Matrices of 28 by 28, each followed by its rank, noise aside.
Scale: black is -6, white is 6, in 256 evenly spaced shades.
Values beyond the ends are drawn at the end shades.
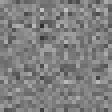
four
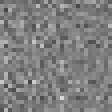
five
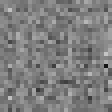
five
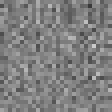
five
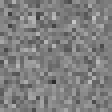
six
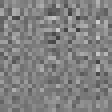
four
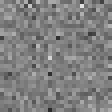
five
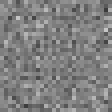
five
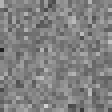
seven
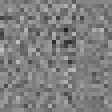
four
